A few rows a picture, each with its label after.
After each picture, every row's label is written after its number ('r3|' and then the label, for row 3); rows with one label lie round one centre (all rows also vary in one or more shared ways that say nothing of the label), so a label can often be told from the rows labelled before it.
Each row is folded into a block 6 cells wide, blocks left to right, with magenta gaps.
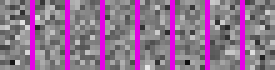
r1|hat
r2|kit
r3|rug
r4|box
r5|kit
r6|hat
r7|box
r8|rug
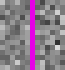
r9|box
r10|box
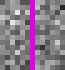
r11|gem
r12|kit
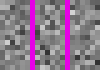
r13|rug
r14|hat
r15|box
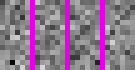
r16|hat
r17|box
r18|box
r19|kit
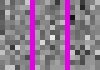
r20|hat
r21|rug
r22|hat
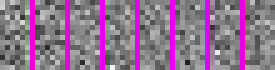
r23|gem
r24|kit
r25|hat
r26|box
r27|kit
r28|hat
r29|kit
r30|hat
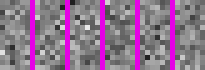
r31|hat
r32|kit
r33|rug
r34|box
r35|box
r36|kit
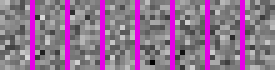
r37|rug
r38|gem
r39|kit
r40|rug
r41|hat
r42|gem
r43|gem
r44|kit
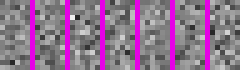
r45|hat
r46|gem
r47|rug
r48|kit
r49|gem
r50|box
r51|kit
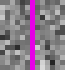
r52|rug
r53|rug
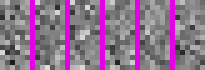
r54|hat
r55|box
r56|kit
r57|hat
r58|gem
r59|box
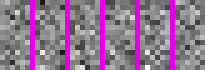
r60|hat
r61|kit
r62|hat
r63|box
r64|box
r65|box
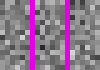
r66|rug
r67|gem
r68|hat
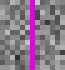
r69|gem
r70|box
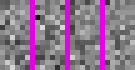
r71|gem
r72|box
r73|hat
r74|rug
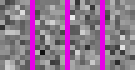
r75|box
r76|gem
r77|kit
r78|hat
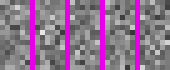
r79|box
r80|gem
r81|kit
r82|kit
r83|kit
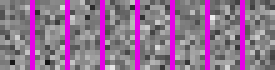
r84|hat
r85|hat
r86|kit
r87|kit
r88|box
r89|hat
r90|kit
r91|kit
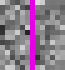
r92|kit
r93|box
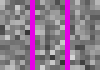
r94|kit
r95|box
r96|hat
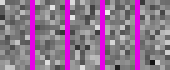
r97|box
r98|kit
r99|kit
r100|rug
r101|hat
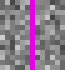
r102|hat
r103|kit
